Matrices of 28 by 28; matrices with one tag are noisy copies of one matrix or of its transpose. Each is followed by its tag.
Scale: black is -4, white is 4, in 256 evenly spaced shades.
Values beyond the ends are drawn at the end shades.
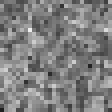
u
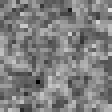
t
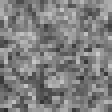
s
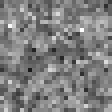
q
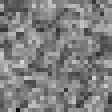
u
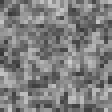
t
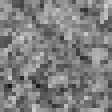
s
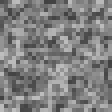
t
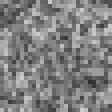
u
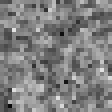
q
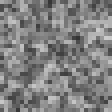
q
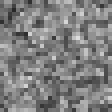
u
